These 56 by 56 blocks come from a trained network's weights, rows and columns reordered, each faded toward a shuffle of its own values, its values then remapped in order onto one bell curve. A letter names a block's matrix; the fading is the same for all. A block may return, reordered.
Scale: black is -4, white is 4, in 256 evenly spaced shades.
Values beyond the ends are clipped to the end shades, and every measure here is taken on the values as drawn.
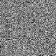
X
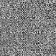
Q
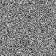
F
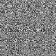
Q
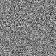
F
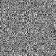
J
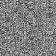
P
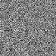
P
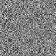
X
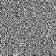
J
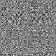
Q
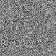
P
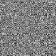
Q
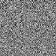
J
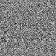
F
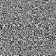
Q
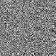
X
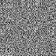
X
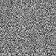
F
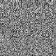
J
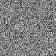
J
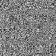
F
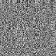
X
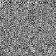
X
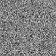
F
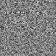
P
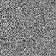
J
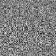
Q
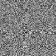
J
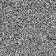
F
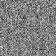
P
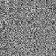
X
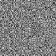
J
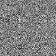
Q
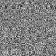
F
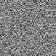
P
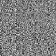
Q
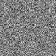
F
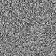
P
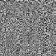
Q
